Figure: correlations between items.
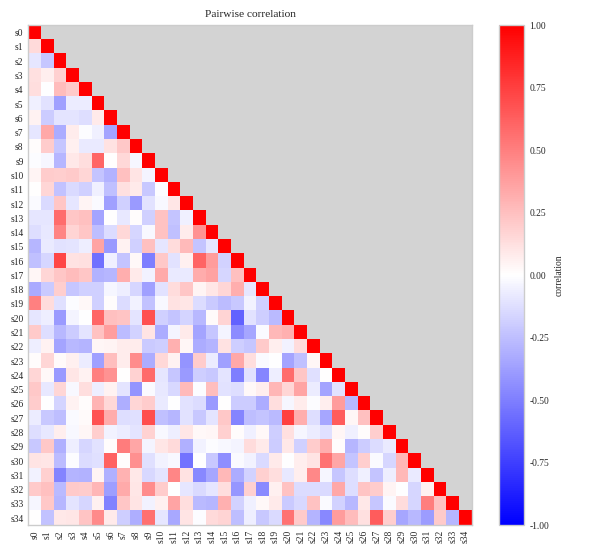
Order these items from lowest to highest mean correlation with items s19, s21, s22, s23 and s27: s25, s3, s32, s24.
s3, s32, s25, s24
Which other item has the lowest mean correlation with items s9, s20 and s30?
s16
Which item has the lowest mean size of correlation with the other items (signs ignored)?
s28
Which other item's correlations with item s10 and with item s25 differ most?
s21
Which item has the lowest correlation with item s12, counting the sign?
s30
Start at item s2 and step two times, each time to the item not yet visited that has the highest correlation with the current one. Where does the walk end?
s13
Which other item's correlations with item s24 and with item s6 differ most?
s32
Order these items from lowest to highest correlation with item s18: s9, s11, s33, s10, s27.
s9, s27, s10, s33, s11
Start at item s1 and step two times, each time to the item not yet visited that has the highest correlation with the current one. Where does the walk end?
s29
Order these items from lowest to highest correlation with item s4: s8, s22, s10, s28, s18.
s22, s18, s8, s28, s10
